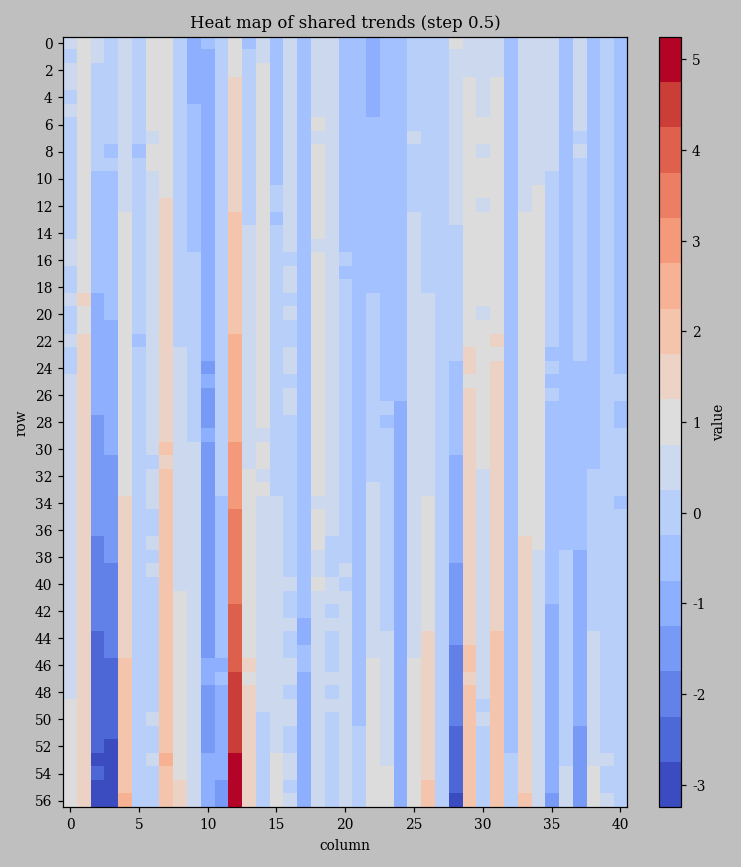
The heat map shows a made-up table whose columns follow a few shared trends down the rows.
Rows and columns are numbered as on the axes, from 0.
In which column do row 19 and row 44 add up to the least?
2
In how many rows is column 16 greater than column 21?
54
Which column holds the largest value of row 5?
12
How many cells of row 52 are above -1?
32
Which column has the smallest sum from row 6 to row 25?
10
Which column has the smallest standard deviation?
27
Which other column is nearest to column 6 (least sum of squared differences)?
19
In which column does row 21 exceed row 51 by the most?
28
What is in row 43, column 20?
0.5
